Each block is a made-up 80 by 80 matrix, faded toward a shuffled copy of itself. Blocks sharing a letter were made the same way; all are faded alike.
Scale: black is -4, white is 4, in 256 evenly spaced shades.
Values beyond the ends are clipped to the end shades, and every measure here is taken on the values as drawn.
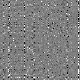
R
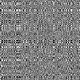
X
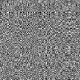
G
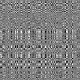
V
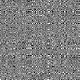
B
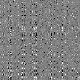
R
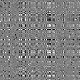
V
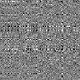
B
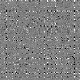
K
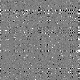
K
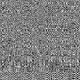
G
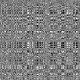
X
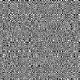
B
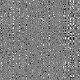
R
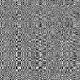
X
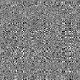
B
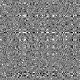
B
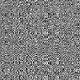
G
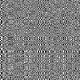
X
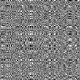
X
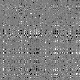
K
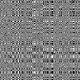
V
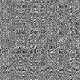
G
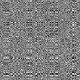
X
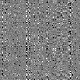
R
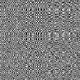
X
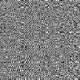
G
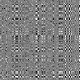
V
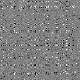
K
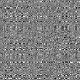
B
